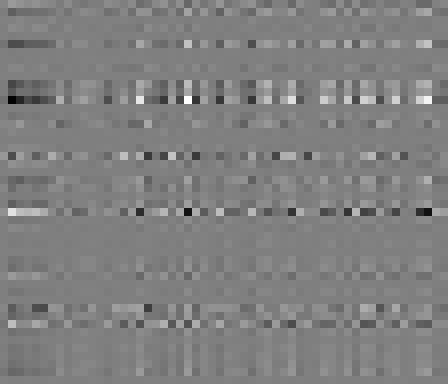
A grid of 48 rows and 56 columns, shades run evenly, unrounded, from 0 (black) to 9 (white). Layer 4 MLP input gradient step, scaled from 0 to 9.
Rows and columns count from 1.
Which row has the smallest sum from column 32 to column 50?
27
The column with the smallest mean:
2
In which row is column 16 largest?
20
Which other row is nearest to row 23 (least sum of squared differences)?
47
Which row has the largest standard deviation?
13
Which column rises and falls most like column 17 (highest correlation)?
15
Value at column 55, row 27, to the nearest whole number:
6
